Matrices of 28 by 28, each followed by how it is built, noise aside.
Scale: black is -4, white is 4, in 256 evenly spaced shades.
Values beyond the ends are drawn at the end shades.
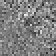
upper triangular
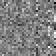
uneven columns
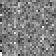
uneven columns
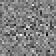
low rank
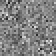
block diagonal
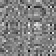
low rank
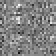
low rank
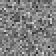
noise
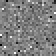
sparse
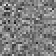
low rank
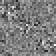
block diagonal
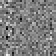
uneven columns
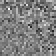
upper triangular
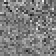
upper triangular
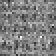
blocks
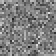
noise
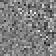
upper triangular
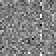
uneven columns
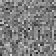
blocks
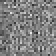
blocks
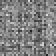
blocks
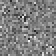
block diagonal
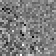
lower triangular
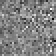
upper triangular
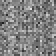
blocks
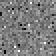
sparse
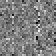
uneven columns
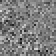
lower triangular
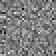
low rank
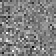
lower triangular
